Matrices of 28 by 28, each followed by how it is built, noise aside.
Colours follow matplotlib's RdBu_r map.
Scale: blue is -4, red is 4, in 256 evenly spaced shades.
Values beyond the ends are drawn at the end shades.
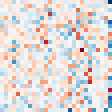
uneven columns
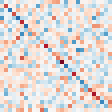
diagonal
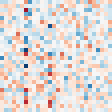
uneven columns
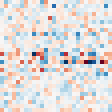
uneven rows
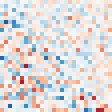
lower triangular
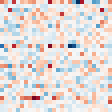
uneven rows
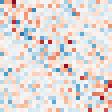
block diagonal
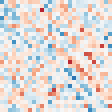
Toeplitz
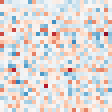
low rank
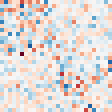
block diagonal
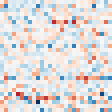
uneven rows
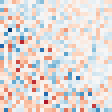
lower triangular
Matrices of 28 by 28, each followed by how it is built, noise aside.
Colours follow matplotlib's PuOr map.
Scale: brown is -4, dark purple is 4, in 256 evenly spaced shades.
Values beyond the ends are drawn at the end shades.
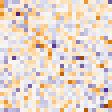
block diagonal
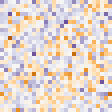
Hankel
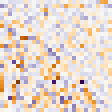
lower triangular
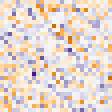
Toeplitz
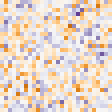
Hankel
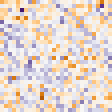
Toeplitz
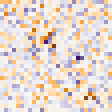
block diagonal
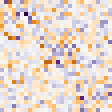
block diagonal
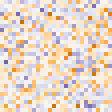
Hankel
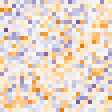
Hankel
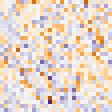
Toeplitz
